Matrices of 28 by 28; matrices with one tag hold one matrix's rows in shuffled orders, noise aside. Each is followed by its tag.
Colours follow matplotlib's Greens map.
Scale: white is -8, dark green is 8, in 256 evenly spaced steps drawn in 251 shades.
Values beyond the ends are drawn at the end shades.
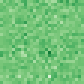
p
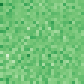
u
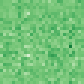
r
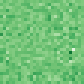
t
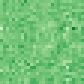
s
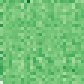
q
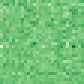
s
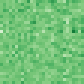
s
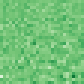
s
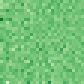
u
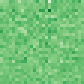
p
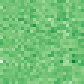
s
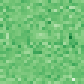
t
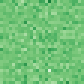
p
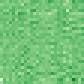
s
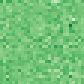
t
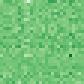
r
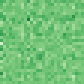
q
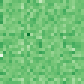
q
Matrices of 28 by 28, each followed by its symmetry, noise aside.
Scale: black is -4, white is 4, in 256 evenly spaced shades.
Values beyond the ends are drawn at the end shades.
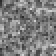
mirrored top to bottom.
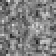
mirrored top to bottom.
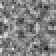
mirrored top to bottom.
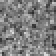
antisymmetric.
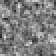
antisymmetric.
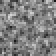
no symmetry.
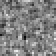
no symmetry.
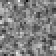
no symmetry.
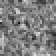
antisymmetric.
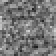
same after a half turn.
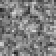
no symmetry.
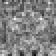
mirrored left to right.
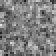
antisymmetric.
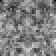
mirrored left to right.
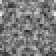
mirrored left to right.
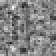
mirrored top to bottom.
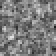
no symmetry.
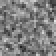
symmetric across the other diagonal.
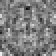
mirrored left to right.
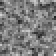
no symmetry.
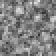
symmetric across the other diagonal.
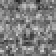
mirrored left to right.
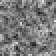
no symmetry.
